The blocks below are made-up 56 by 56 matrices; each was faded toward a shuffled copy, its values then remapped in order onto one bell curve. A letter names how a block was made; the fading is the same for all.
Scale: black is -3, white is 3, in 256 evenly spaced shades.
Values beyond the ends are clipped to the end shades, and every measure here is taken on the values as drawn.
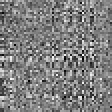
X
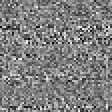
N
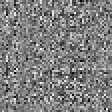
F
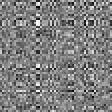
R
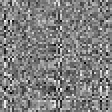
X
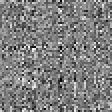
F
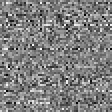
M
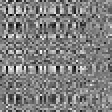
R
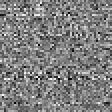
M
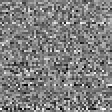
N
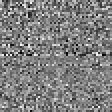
M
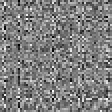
X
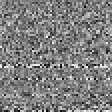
M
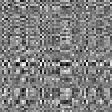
R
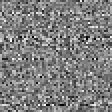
N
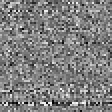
M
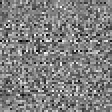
M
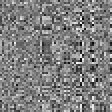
X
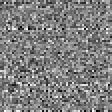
N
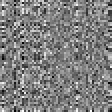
X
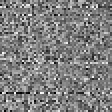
M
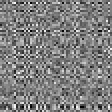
R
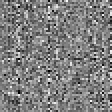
F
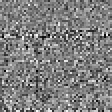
M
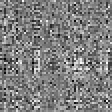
F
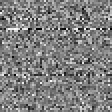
M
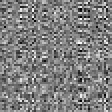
X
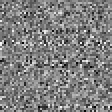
M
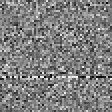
N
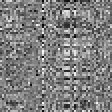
X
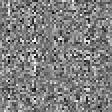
F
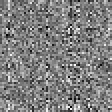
F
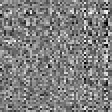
X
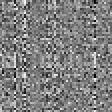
X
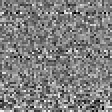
N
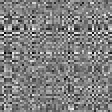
R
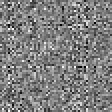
F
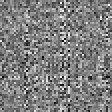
F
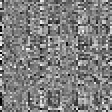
X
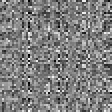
X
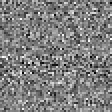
N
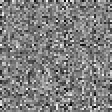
F
